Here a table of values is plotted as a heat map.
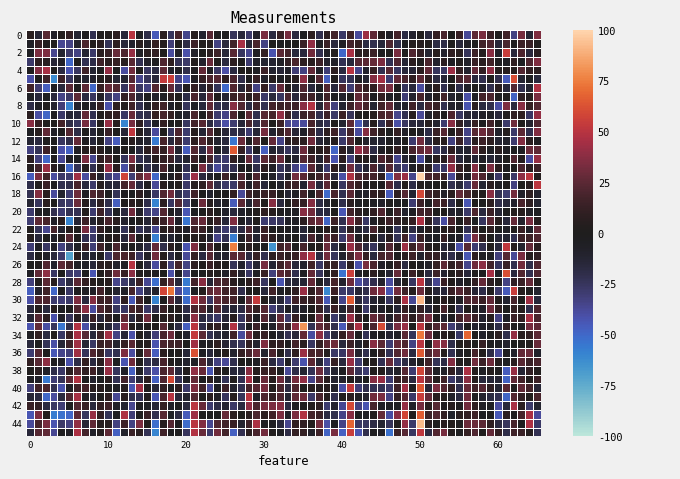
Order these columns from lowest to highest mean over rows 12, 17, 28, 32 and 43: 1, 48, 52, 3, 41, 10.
3, 10, 52, 1, 48, 41
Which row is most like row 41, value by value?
39
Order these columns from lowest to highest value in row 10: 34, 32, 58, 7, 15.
34, 15, 58, 32, 7
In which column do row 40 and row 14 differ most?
50
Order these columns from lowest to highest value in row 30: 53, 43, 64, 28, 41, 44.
43, 44, 53, 28, 64, 41
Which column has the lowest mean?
20
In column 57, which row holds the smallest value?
24
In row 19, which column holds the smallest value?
16
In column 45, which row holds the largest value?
33
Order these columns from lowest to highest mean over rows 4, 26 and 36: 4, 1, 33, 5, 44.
5, 4, 33, 44, 1
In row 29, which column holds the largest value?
18
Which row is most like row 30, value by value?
44
